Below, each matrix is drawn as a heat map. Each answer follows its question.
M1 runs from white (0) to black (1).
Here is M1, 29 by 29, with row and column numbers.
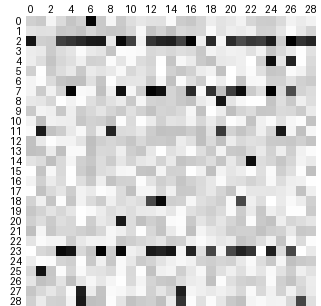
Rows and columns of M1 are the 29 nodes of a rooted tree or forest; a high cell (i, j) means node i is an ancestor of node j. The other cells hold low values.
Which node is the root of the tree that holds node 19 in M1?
11
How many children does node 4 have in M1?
2
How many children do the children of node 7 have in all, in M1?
6
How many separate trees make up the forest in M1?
3
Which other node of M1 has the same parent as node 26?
24
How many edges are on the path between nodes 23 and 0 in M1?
2
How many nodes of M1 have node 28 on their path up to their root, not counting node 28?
3
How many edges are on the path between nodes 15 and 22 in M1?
6
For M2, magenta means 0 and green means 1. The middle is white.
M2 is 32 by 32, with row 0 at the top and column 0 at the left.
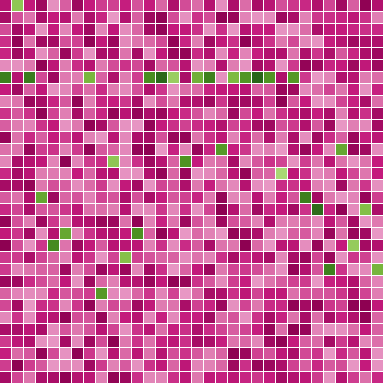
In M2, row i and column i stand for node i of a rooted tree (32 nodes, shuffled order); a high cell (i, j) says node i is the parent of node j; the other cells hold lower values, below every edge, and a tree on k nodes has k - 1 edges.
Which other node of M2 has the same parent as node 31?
27
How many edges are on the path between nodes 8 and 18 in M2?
4
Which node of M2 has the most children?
6
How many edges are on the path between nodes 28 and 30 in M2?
4
